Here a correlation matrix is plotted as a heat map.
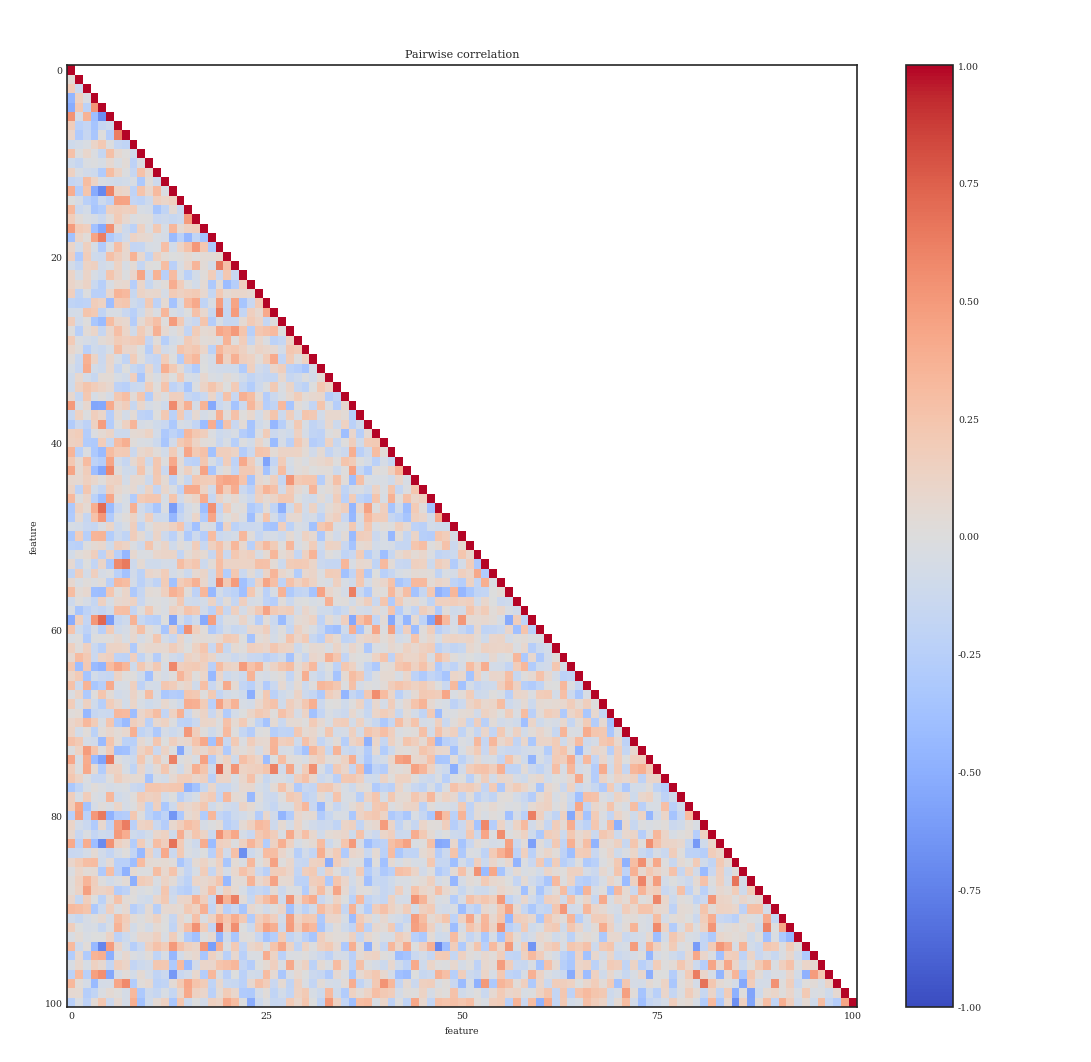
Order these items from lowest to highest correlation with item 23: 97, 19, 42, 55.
55, 97, 19, 42
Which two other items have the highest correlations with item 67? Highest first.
39, 48
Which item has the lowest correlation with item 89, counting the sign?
93
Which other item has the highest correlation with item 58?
25
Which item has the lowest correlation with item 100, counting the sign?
85
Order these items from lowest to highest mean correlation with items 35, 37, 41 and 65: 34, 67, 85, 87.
67, 34, 87, 85
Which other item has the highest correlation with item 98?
81
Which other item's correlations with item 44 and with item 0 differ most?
36
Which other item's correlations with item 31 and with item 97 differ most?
64
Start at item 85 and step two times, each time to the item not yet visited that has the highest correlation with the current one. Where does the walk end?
73
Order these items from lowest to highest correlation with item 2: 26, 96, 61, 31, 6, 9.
61, 6, 96, 9, 26, 31
